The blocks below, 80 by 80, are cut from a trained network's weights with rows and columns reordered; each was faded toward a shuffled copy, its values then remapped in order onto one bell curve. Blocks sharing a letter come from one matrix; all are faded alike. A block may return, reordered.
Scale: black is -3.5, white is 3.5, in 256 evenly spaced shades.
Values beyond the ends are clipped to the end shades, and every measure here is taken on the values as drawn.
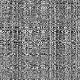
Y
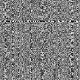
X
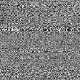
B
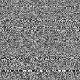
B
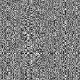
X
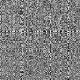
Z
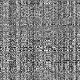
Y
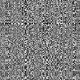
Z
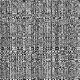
Y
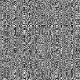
X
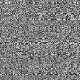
B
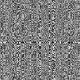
X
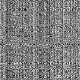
Y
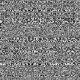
B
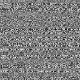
B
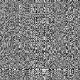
Z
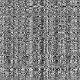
Y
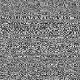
B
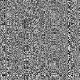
Z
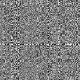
Z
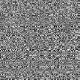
B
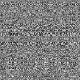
B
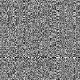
X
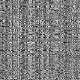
Y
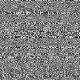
B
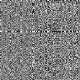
X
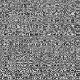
B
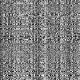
Y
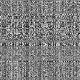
Y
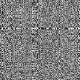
Z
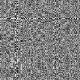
Z
